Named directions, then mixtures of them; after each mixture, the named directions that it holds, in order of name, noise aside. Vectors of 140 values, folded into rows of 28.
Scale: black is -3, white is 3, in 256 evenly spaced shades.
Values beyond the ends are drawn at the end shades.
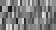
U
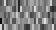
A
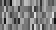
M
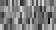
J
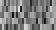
A, U.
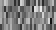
J, M.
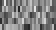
A, U.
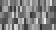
A, U.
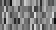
M.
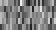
J, M.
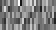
J, M, U.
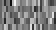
M.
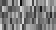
J, U.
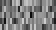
A, M, U.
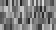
J.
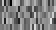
M.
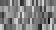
J.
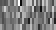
J, M, U.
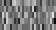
M.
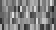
A, U.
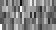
A, J, U.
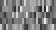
A, J, U.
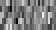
J, U.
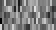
A.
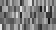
A, J, U.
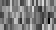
J.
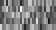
A, J, U.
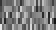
A, J, M.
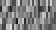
U.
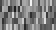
A, U.
